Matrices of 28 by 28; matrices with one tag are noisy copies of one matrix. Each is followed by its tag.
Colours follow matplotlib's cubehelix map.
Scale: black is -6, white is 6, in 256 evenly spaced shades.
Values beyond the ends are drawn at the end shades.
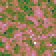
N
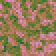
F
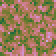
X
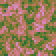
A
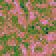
F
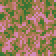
N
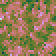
A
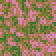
F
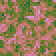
N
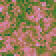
N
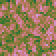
X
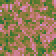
X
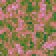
A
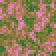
A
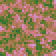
X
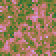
N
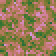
A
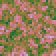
X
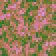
A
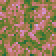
A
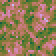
A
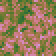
N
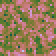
X
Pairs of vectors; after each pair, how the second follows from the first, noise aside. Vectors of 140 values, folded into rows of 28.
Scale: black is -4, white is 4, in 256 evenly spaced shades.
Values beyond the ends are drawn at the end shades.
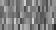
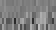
negated, partly zeroed.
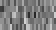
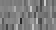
wrapped around, partly zeroed.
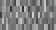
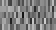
reversed, negated.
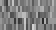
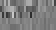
wrapped around, partly zeroed.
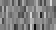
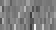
negated, partly zeroed.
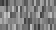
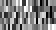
reversed, negated, scaled up.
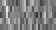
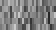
reversed, negated.
